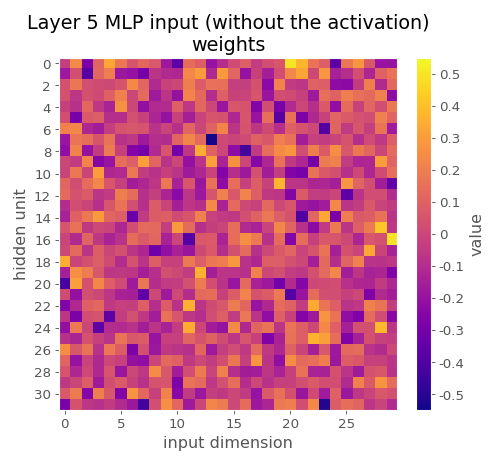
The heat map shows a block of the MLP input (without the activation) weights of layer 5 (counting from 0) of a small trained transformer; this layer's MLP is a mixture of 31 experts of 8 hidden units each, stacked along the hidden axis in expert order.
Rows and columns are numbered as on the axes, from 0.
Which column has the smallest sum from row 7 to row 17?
21
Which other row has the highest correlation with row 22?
25
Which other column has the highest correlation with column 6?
7
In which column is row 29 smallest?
10
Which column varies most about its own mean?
23
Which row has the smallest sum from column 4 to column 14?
17
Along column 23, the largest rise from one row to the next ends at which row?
14
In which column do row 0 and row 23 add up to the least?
29
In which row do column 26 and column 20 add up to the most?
0
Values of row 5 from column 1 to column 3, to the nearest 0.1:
-0.3 0.1 0.1
